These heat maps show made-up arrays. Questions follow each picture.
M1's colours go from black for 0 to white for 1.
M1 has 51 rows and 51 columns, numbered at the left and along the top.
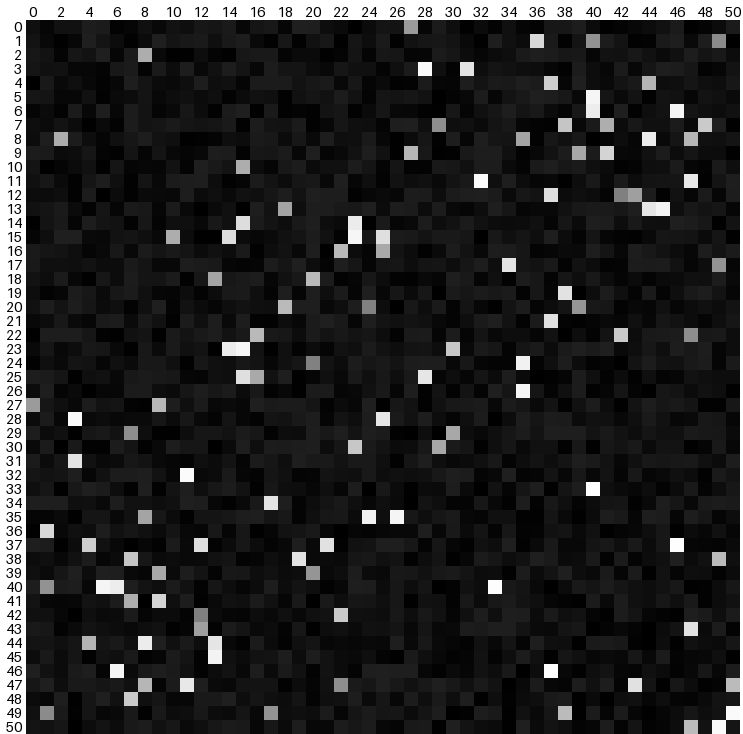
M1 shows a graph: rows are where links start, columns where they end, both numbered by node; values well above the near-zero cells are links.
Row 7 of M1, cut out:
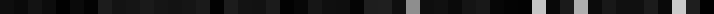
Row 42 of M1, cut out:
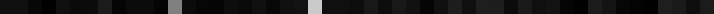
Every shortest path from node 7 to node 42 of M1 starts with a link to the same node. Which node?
node 38
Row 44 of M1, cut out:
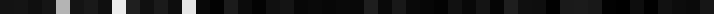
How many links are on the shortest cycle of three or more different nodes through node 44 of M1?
7
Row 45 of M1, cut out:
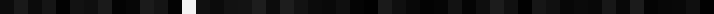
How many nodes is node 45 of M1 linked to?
1
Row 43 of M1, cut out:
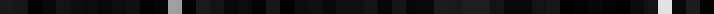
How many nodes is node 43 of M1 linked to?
2
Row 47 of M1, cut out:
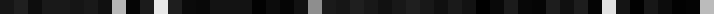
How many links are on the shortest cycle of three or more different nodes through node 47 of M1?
5
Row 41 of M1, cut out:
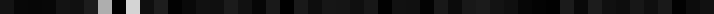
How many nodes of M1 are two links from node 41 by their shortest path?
5
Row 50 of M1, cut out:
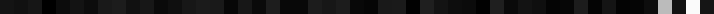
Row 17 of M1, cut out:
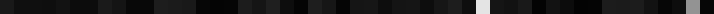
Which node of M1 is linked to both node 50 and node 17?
node 49
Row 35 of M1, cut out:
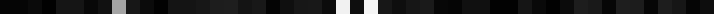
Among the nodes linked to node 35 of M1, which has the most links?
node 8
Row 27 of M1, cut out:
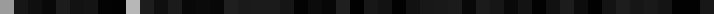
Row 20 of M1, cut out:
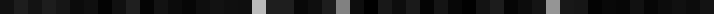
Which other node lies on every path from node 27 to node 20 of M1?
node 9
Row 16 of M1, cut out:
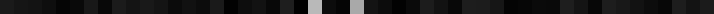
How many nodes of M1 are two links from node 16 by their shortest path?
4
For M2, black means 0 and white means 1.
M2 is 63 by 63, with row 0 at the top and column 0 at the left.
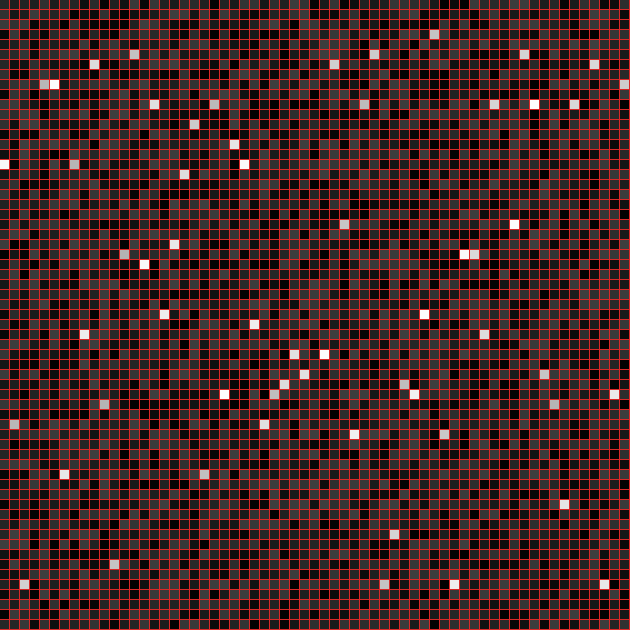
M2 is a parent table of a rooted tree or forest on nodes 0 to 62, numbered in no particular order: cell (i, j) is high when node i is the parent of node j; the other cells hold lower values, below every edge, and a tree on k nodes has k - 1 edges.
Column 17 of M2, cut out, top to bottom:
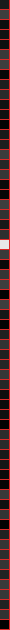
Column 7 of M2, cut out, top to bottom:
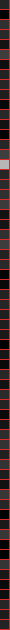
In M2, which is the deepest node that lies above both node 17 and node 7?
16
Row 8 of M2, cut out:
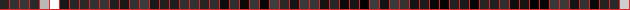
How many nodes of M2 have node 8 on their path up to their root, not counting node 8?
8
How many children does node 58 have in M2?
4
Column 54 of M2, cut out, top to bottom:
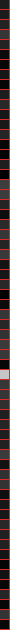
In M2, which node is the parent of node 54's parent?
5
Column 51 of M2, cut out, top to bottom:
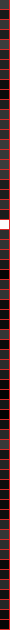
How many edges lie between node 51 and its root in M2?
7
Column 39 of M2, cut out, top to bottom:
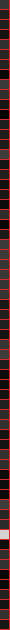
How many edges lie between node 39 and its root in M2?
5
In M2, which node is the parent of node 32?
35
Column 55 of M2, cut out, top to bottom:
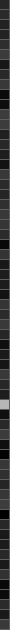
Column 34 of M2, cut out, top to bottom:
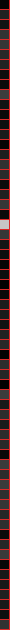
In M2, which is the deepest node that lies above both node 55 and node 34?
40
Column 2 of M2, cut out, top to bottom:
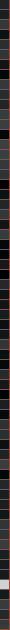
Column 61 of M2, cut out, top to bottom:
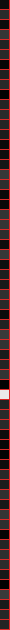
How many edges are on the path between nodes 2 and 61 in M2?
7
